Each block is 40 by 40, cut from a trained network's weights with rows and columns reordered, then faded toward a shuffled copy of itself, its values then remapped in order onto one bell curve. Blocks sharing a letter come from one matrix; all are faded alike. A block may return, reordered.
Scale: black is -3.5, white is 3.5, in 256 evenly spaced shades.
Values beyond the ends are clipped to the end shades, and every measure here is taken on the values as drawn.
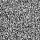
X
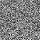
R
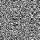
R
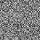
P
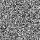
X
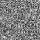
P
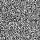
X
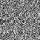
R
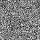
X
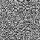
P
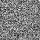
X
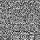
P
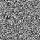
P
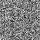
X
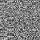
P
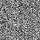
X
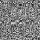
R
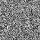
X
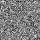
X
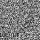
P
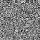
P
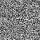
X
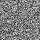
X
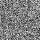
X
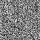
X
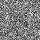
R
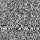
P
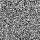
X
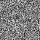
R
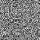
R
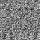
P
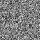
P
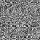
P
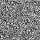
X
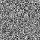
R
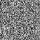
R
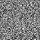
R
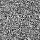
X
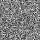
X
